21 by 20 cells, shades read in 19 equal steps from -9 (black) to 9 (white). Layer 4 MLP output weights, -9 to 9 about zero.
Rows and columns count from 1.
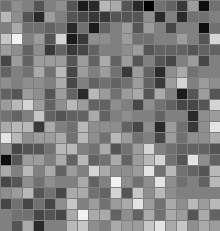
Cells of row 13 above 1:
10
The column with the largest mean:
20
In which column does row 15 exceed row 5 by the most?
18
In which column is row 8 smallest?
15
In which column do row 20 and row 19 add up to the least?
5
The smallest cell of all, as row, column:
1, 14
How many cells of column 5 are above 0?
6
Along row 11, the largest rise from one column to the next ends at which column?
19
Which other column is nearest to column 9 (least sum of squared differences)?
16
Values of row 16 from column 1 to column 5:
3 0 4 0 3
